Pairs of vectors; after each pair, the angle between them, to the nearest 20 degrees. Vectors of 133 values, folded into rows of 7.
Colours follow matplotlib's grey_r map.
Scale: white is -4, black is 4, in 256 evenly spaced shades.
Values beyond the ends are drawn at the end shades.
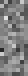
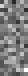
60 degrees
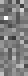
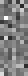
20 degrees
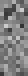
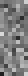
80 degrees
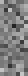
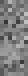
100 degrees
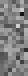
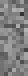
20 degrees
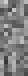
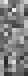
20 degrees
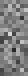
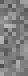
120 degrees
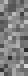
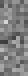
100 degrees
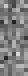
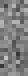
140 degrees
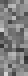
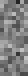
120 degrees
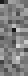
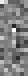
160 degrees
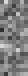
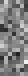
60 degrees
